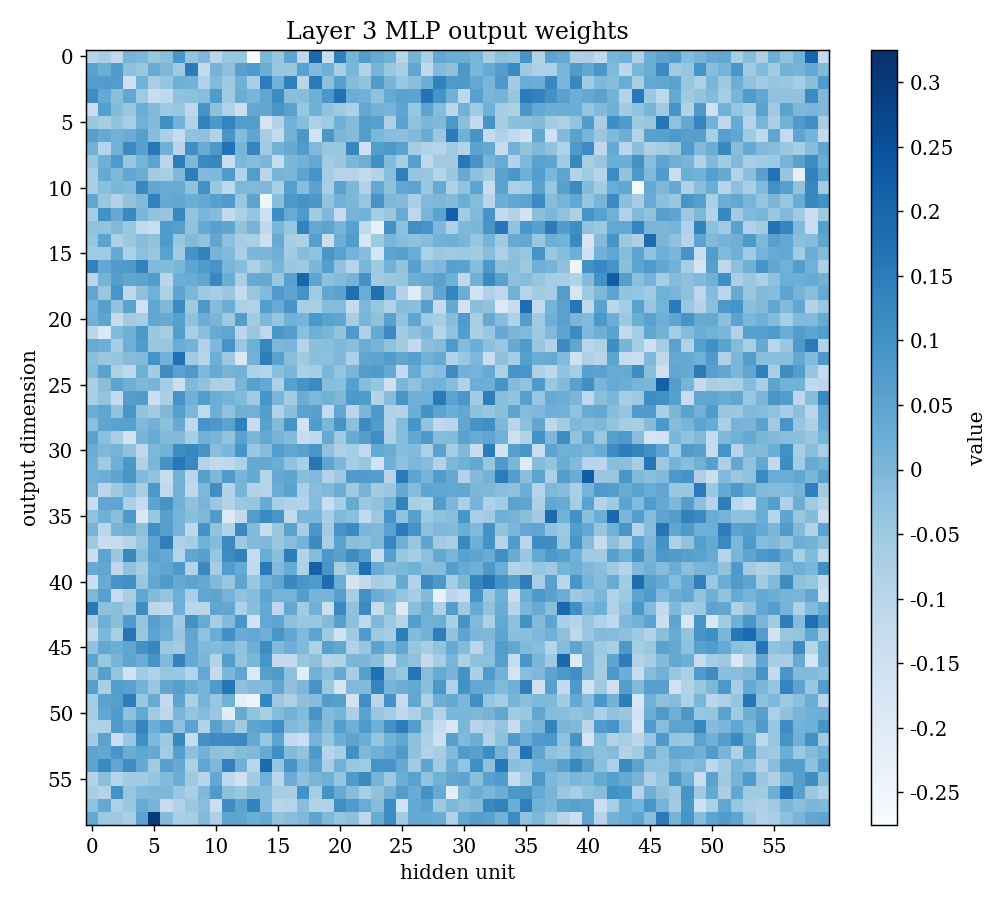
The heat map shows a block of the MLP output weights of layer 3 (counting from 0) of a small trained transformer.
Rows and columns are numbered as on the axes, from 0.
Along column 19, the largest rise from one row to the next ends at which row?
15
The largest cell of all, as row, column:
58, 5
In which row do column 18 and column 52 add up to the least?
46
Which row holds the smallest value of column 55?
44
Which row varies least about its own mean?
20
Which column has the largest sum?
18
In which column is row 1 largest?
8
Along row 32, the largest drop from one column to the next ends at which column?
41
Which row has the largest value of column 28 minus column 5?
26
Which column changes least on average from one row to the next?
57
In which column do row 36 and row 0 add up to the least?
13
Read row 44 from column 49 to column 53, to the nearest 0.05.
0.1 0.1 0 0.15 0.2
